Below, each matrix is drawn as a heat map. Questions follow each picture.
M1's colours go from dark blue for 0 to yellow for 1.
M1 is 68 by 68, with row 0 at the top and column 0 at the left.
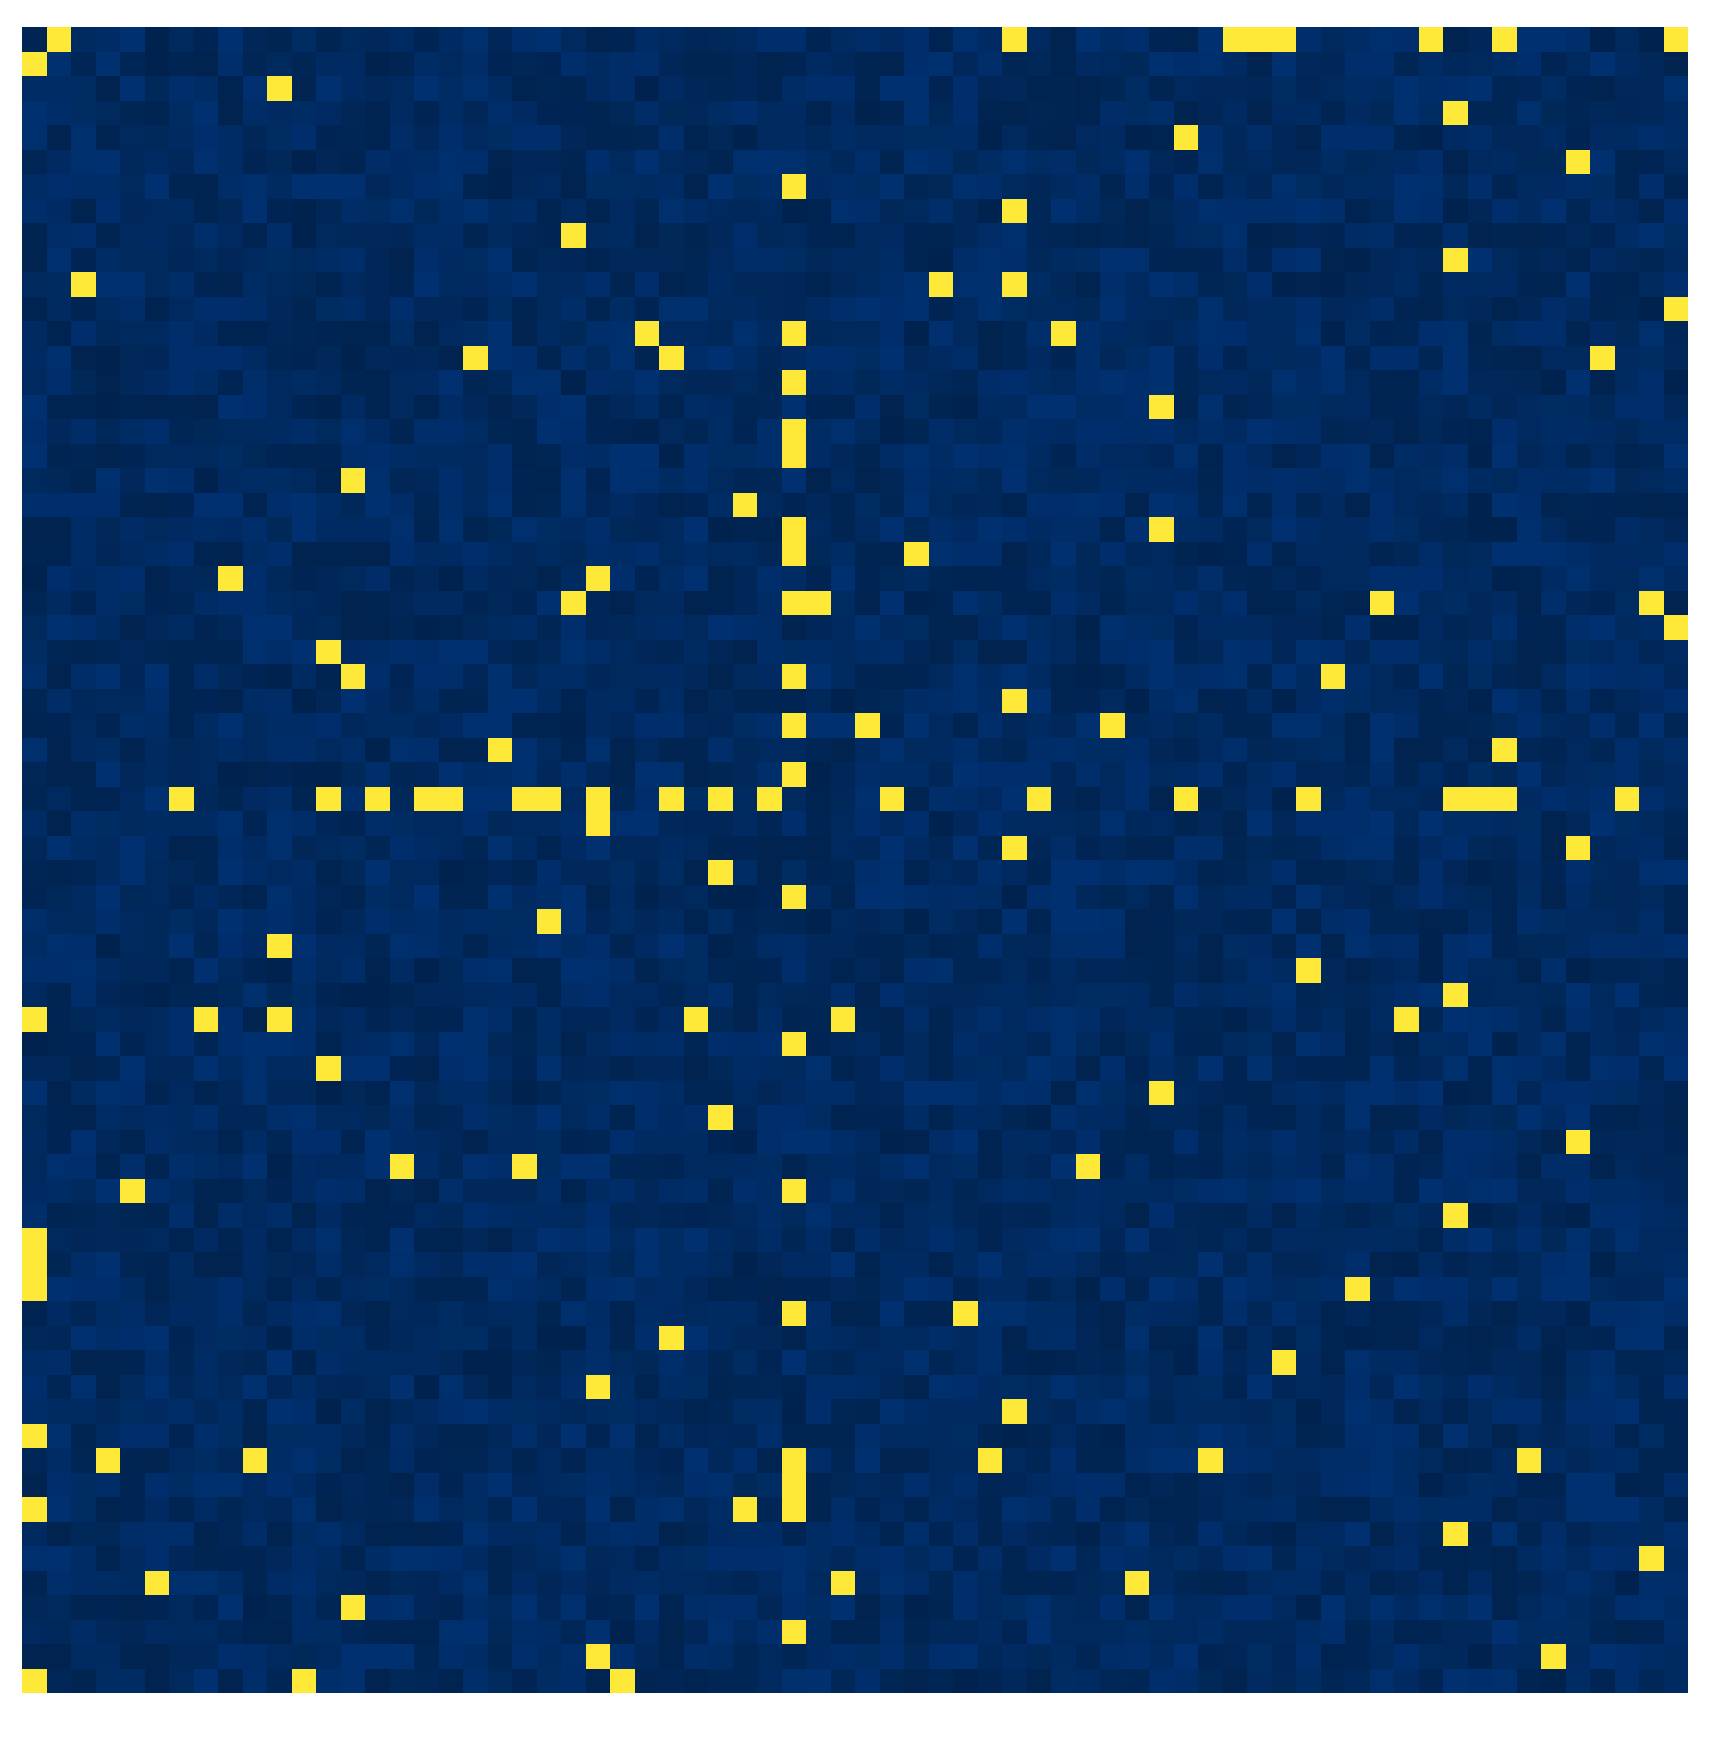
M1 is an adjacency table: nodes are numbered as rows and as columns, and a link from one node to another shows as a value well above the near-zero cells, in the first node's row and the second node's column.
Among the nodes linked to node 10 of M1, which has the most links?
node 40
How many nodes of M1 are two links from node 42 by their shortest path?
2
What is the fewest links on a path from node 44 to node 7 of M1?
6
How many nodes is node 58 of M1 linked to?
6
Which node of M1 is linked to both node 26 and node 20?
node 31
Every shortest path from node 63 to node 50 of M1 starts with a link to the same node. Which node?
node 33
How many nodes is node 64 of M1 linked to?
1
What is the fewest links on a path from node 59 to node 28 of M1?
2
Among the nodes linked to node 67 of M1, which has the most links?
node 0
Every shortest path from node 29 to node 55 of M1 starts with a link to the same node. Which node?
node 60
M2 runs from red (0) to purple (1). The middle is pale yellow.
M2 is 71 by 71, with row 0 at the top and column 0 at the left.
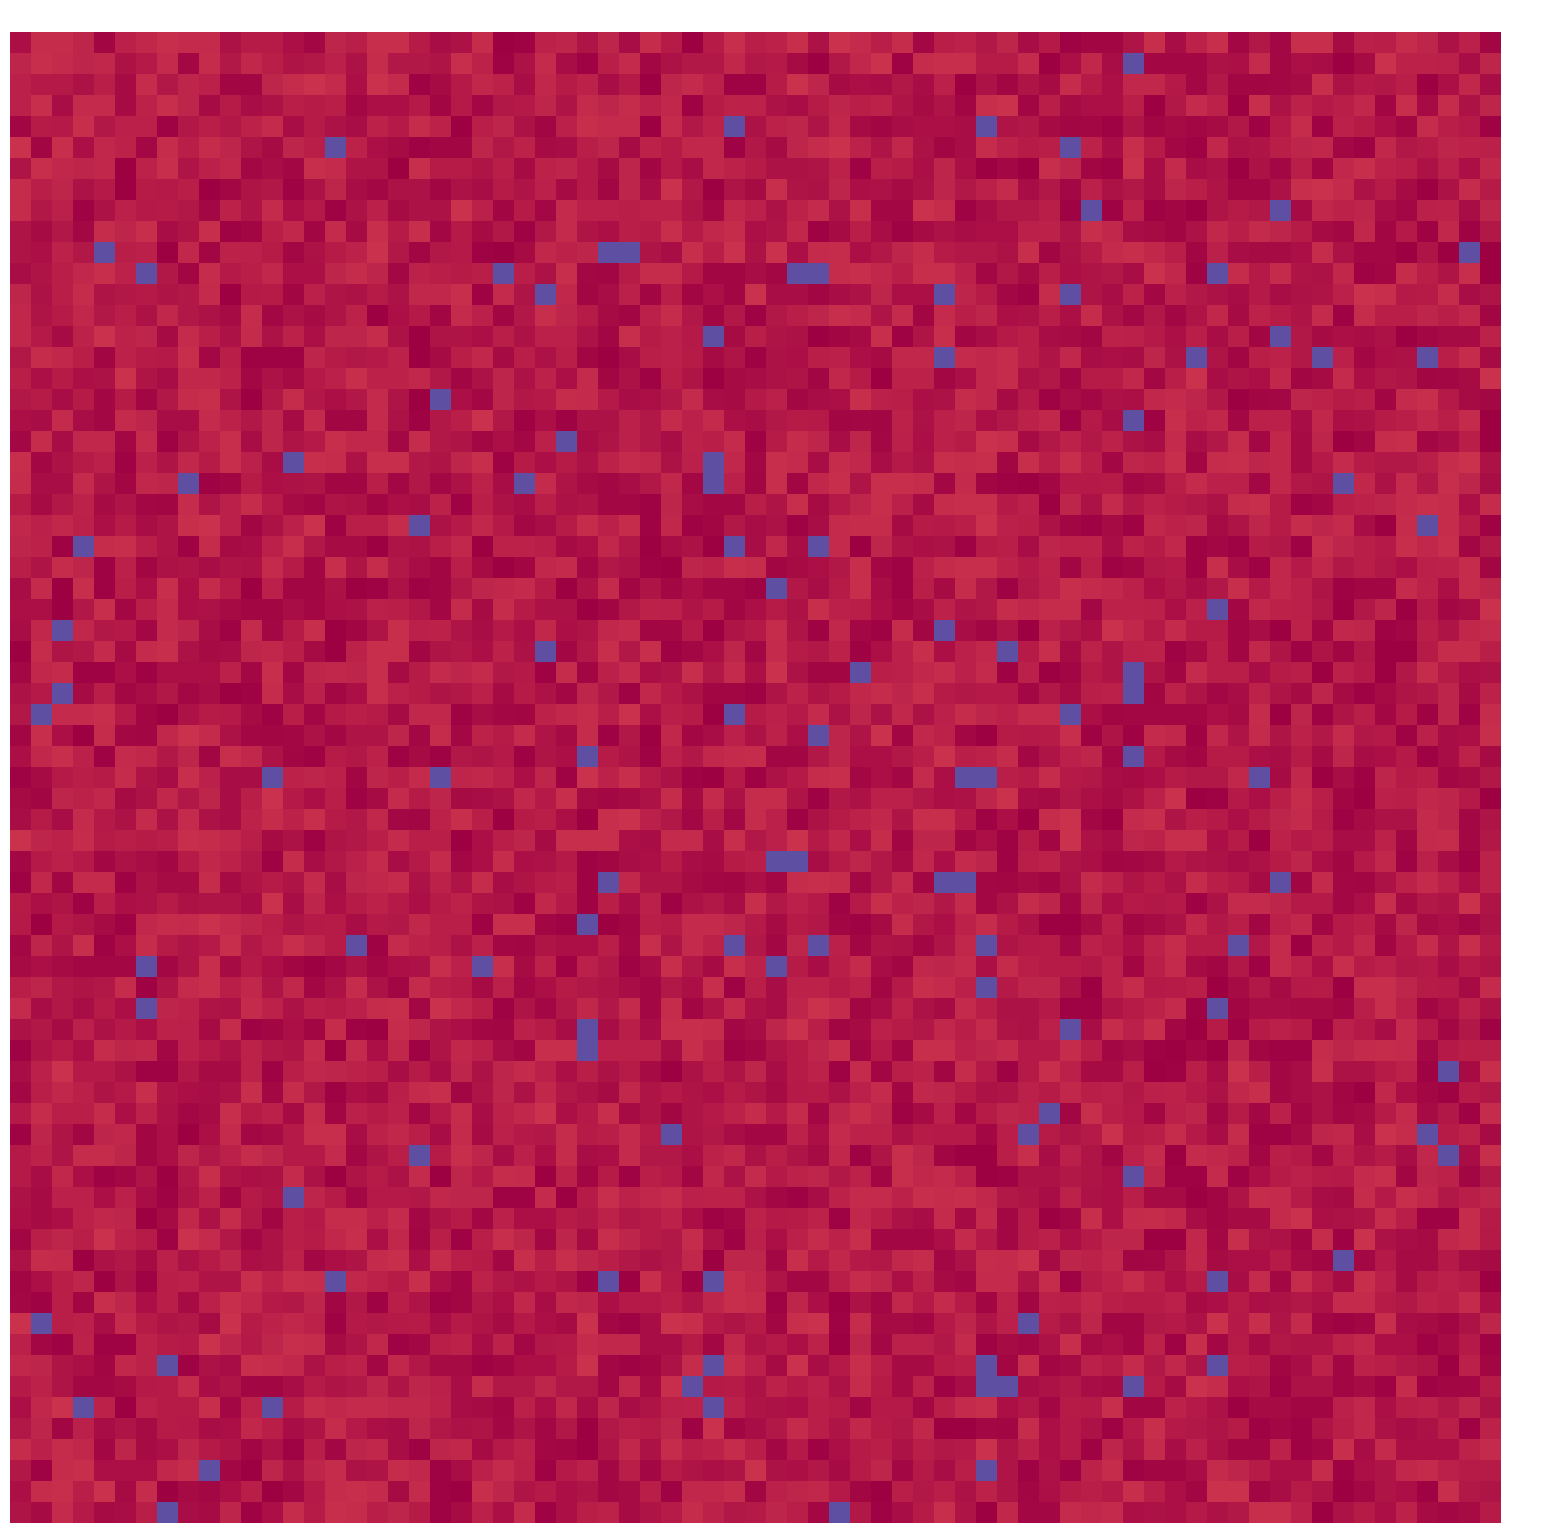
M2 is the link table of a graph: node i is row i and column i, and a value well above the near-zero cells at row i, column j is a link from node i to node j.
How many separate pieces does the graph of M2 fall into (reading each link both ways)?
4
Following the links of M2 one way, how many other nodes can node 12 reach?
6
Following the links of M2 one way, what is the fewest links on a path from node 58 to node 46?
2
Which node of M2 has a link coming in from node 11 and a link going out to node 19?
node 23
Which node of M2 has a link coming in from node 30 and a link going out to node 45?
node 40
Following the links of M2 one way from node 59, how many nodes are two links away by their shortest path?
6
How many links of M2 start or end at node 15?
6
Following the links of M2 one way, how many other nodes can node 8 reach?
8
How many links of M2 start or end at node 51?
2
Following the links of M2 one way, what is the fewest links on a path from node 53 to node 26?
2
